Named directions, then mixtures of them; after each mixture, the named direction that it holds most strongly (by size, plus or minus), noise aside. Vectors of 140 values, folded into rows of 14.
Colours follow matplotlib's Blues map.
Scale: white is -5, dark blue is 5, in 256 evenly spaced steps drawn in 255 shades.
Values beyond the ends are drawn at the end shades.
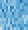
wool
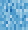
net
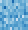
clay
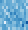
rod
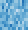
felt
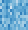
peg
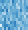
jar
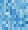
net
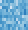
peg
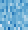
jar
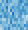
wool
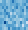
rod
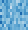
peg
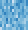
wool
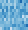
wool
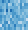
net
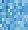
peg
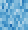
felt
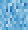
net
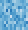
net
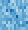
net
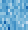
rod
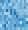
net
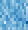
rod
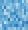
rod
